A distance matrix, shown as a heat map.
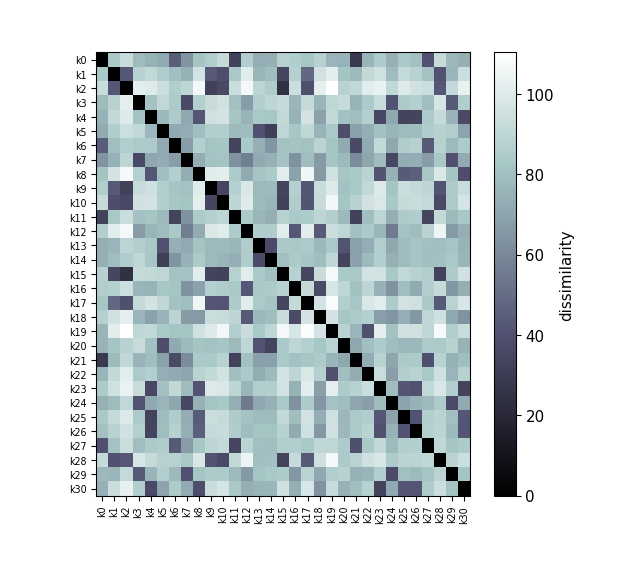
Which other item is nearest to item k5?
k14
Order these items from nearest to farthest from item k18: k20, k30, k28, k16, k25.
k16, k30, k25, k20, k28
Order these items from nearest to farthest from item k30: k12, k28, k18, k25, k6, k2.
k25, k18, k12, k6, k28, k2
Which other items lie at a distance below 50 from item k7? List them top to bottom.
k3, k24, k29
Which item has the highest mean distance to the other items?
k19
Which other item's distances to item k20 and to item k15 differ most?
k2
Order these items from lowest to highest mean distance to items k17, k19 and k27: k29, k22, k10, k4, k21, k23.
k21, k22, k10, k29, k4, k23
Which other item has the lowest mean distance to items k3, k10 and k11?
k7
